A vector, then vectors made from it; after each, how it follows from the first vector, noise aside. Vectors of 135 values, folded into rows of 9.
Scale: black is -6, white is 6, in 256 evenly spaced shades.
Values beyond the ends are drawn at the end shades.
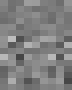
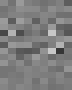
reversed, negated, partly zeroed.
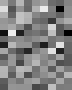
reversed, negated, scaled up.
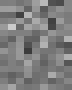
wrapped around.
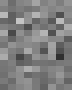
wrapped around.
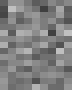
reversed.
